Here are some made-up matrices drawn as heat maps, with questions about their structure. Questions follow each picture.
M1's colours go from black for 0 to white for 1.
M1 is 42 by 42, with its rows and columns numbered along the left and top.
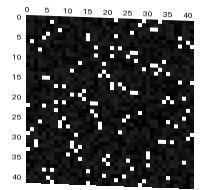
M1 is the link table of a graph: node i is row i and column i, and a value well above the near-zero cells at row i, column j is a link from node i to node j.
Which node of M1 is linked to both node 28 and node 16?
node 23
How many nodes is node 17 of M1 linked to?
4
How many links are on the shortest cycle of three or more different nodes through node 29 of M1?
4
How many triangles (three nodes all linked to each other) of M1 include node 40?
0
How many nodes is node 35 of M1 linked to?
4
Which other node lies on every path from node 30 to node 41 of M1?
node 33
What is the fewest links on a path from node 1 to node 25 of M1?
6
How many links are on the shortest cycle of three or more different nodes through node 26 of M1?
3
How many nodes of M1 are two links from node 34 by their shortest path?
4
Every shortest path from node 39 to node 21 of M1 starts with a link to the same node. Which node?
node 24
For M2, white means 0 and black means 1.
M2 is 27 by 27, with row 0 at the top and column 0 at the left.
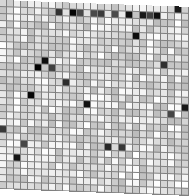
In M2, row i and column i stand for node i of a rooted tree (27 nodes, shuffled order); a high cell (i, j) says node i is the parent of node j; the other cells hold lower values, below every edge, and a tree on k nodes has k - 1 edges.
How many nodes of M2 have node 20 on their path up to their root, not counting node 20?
4
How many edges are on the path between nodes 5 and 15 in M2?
5
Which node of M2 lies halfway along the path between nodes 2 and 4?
1
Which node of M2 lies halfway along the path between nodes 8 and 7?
11
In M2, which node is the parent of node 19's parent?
13
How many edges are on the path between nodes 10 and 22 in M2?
2
